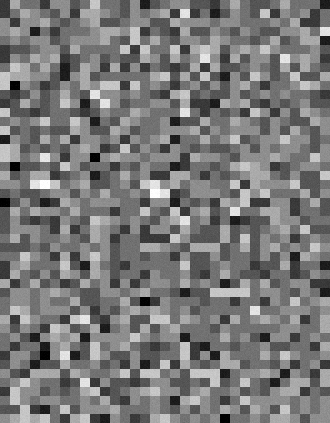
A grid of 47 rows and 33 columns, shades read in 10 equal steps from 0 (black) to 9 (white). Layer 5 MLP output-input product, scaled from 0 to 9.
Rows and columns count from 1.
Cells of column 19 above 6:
7
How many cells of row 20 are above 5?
9
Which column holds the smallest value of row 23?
1
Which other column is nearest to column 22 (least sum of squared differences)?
20
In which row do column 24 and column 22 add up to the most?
33
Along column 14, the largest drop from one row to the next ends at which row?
6
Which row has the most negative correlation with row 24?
4
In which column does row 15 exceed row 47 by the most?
23
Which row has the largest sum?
21
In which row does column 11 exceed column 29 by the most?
12
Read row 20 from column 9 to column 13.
5 1 3 4 6
